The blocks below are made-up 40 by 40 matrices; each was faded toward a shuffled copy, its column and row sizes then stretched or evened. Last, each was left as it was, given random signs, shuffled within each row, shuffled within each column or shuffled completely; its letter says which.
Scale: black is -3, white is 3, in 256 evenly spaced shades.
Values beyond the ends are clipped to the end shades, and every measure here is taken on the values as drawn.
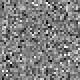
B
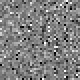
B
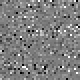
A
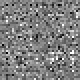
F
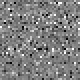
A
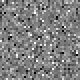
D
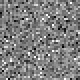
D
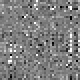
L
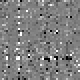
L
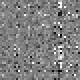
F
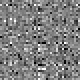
L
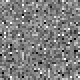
B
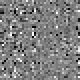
F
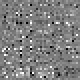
L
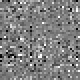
F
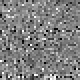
A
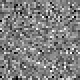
A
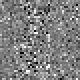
B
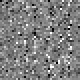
B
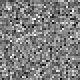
D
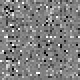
F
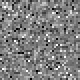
D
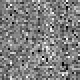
B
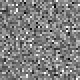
D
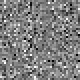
B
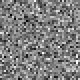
D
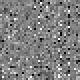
B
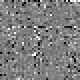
F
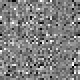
L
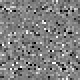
A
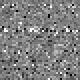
A
